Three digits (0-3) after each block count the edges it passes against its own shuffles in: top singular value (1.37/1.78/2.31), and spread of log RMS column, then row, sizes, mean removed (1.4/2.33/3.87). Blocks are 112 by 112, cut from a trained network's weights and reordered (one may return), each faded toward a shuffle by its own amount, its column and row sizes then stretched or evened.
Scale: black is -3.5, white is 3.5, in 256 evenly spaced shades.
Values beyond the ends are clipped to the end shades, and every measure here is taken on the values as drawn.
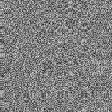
3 0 0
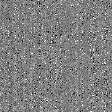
0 2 1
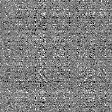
2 2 1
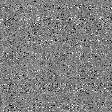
0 0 2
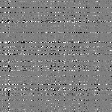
1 2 3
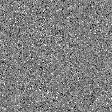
0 1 0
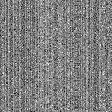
3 0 0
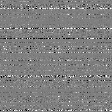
2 1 3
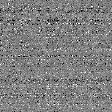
1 1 2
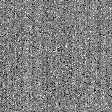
1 0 1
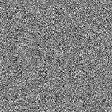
2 1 1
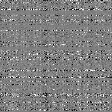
1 1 3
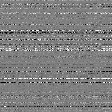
3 0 3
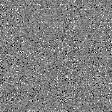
0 1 1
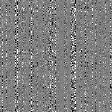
2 3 1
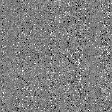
0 2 0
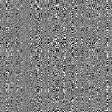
3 3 2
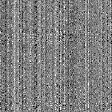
3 2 1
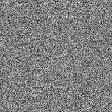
2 0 1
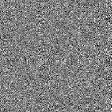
2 2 1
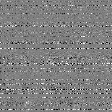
1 1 3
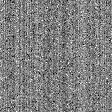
2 0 0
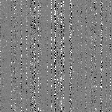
1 3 0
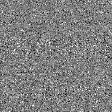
0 0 2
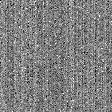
2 1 0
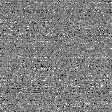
1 0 2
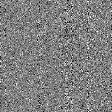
1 2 0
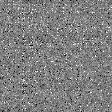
0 1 1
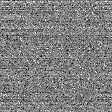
2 0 0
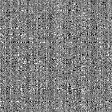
2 0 2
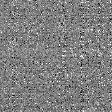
1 2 0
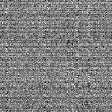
3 2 0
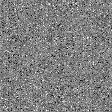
0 0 1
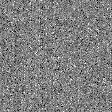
0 1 0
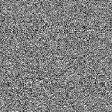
2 1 1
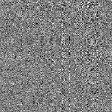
2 2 1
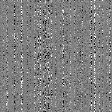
1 3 1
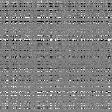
3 2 3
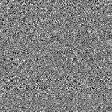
2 0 2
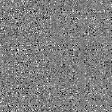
0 2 2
